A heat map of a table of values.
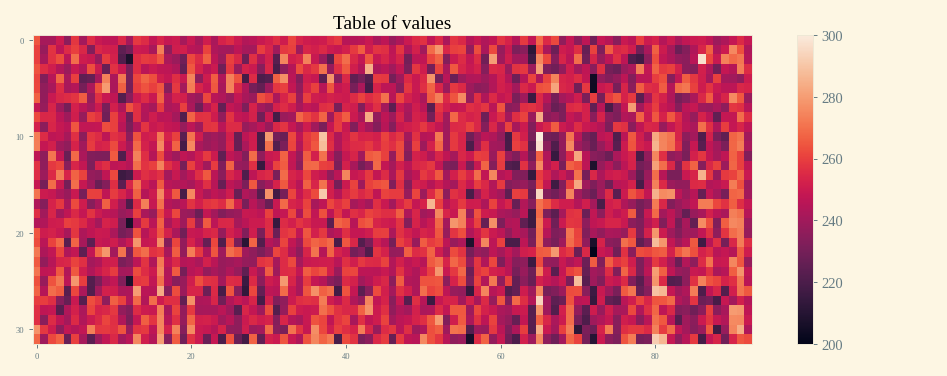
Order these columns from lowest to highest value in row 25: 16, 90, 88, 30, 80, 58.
58, 30, 90, 88, 16, 80
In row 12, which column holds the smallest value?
67
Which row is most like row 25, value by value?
14
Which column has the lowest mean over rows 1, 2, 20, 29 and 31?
64
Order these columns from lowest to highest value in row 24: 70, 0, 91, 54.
54, 70, 0, 91
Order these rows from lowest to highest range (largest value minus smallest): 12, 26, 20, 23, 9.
9, 20, 23, 12, 26
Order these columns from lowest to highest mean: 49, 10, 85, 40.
85, 49, 10, 40
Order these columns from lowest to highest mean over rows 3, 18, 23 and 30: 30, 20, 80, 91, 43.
20, 30, 43, 80, 91
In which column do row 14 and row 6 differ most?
86
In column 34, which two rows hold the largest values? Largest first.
8, 3
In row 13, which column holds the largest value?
80
